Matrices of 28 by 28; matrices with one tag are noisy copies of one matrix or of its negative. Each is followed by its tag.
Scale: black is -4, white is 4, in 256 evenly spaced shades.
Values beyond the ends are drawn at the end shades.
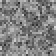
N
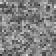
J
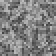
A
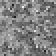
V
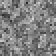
A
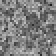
N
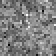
N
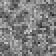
A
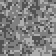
V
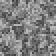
A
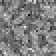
A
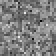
J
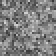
N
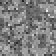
A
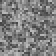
J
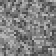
V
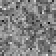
N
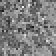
V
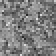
V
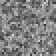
J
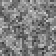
A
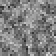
A
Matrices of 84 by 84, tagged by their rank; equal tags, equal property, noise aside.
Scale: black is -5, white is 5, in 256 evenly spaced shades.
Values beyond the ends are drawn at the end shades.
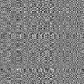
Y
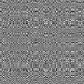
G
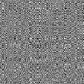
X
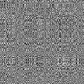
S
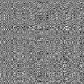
S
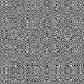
Y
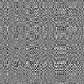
G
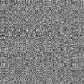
S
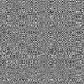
Y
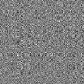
S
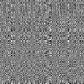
Y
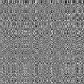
G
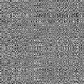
S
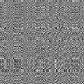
Y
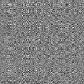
X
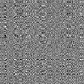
X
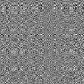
Y
